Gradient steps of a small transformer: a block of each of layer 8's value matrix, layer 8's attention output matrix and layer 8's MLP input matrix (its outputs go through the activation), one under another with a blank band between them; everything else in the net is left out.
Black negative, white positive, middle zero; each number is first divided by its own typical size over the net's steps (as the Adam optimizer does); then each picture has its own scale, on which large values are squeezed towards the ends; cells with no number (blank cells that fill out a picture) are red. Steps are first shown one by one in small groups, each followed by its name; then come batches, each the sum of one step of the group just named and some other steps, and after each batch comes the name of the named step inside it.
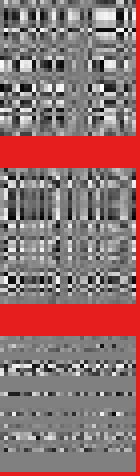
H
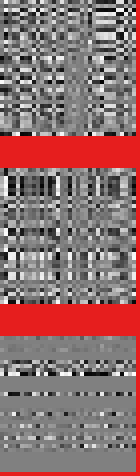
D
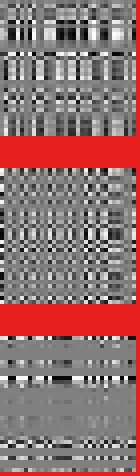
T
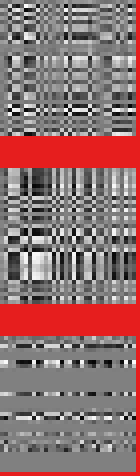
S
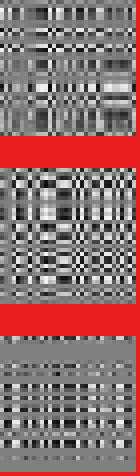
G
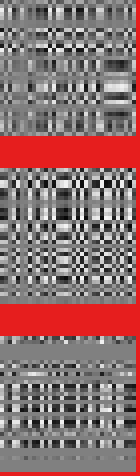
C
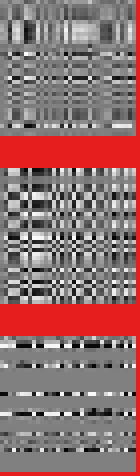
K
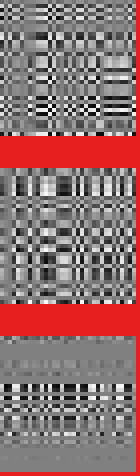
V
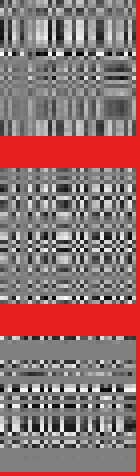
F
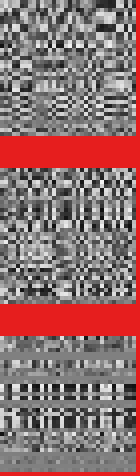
C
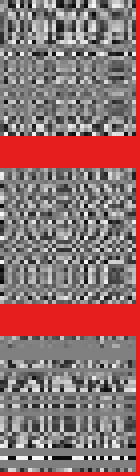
F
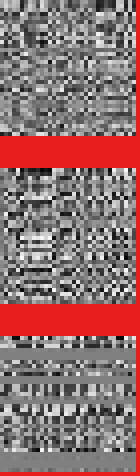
K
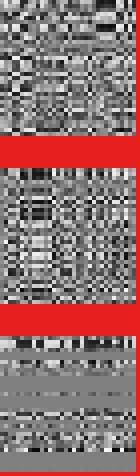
S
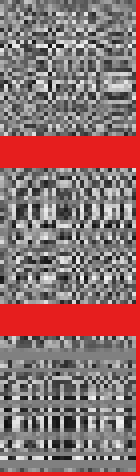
G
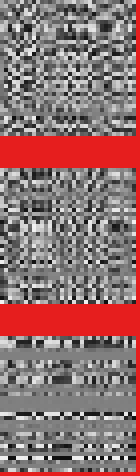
T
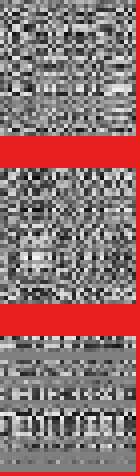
S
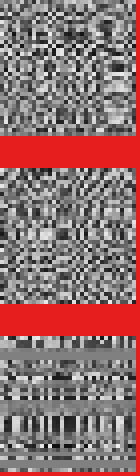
T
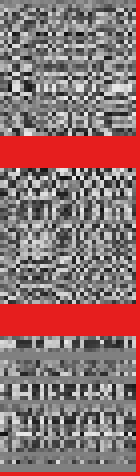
C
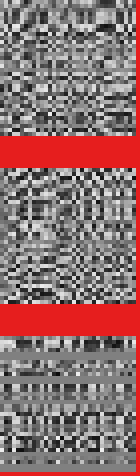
G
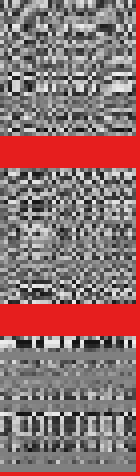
K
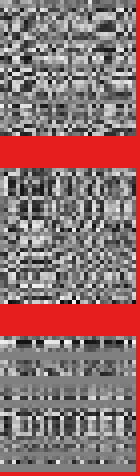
D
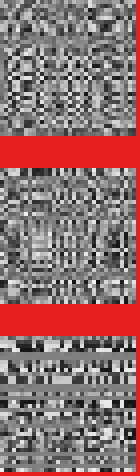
K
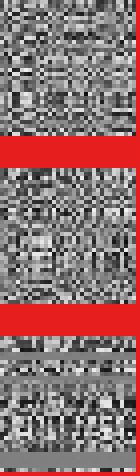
S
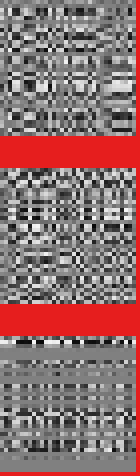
G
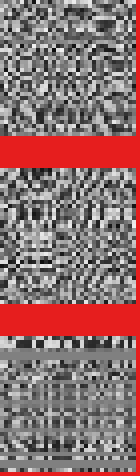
G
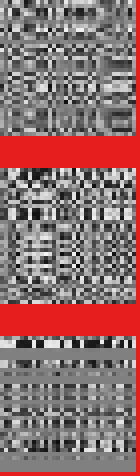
G
